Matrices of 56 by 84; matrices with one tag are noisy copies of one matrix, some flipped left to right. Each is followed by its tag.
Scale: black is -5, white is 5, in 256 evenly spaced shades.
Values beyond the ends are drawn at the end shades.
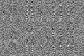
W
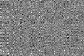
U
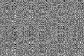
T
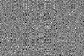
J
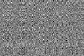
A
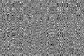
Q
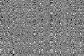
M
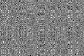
T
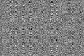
W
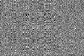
J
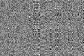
J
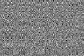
A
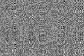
T
